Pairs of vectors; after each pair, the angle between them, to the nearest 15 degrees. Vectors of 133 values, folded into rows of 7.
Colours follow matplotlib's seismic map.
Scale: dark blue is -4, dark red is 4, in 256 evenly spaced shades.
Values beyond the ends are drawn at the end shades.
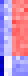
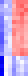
15 degrees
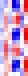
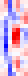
120 degrees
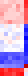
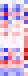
120 degrees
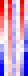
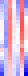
60 degrees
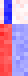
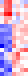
150 degrees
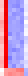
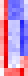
30 degrees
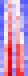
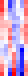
120 degrees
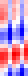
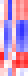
60 degrees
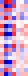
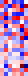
75 degrees
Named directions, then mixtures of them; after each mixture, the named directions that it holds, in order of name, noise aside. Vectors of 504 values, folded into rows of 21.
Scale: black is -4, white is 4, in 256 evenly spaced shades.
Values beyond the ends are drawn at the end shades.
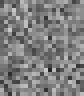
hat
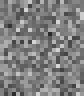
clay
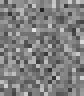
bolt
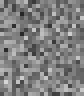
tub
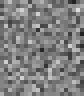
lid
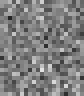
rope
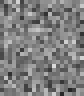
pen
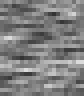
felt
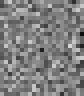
lid, pen.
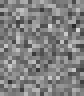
bolt, lid.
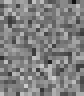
hat, lid, rope.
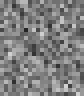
hat, rope, tub.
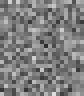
bolt, pen, rope.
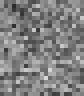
felt, tub.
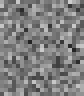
lid, rope, tub.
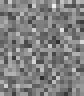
bolt, rope.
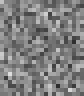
clay, hat, pen.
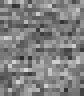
felt, lid.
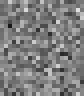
clay, lid.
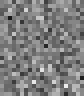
rope.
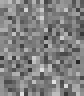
rope.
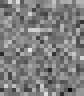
bolt, pen.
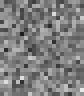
tub.
